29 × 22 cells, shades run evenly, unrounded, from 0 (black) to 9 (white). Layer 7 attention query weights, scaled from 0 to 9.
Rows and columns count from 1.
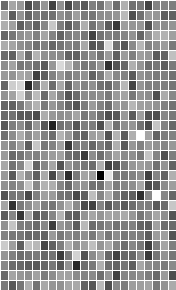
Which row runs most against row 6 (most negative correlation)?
24
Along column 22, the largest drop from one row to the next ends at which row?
22
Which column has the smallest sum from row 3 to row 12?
15
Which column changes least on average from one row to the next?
16
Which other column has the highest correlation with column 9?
13
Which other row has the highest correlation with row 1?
9
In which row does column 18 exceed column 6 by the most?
14
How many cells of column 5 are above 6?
5
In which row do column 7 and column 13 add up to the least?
18
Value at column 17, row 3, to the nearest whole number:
5
